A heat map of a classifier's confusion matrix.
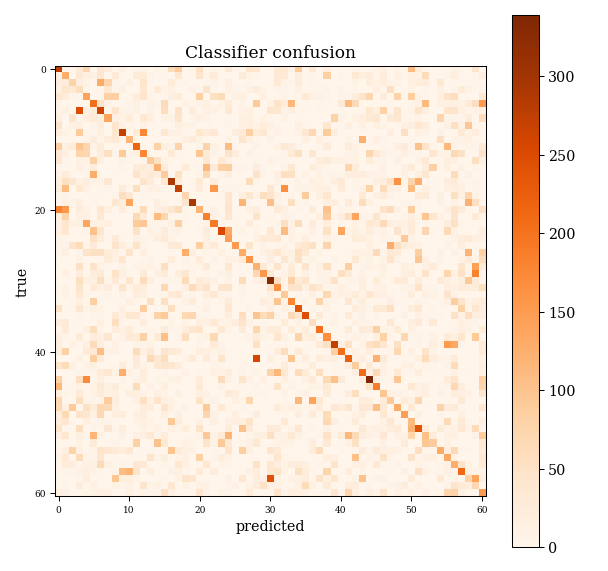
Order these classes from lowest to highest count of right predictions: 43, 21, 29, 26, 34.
26, 29, 21, 43, 34
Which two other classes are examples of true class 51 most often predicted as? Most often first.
50, 26
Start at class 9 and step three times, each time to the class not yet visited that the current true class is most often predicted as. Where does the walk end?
0
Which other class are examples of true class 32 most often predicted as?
38
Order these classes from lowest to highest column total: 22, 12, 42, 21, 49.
49, 22, 42, 21, 12
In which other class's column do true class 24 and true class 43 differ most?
9
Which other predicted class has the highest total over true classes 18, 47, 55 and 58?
30
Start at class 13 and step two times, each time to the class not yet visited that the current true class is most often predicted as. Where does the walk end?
60
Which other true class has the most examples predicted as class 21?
14
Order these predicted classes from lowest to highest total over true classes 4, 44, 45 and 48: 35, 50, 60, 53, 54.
53, 35, 54, 50, 60
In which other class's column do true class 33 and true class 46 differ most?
31
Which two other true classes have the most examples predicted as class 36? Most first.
47, 9
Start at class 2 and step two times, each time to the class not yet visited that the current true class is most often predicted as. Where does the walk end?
3
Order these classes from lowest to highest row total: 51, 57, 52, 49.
49, 57, 51, 52
